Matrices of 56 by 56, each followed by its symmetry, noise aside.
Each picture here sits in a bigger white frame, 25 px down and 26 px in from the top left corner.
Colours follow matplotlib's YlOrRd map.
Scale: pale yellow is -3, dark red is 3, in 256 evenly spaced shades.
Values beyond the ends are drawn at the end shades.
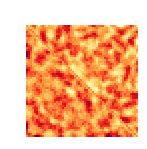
symmetric across the other diagonal.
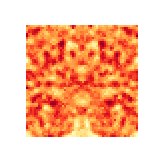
mirrored left to right.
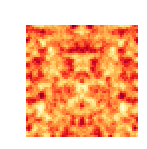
mirrored left to right.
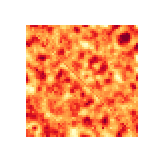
symmetric across the other diagonal.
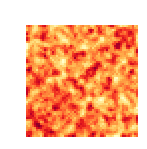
symmetric across the other diagonal.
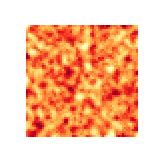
no symmetry.
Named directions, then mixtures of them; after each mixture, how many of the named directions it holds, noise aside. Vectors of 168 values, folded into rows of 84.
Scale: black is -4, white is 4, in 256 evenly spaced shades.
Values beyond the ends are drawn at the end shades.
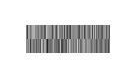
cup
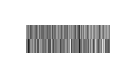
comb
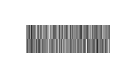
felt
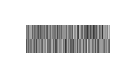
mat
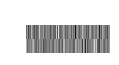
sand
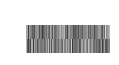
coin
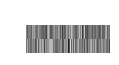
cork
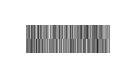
two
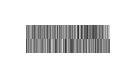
one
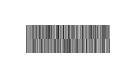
four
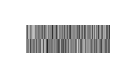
one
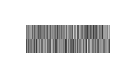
one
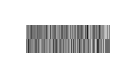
four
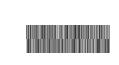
four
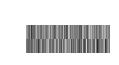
two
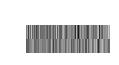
three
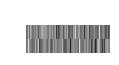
four
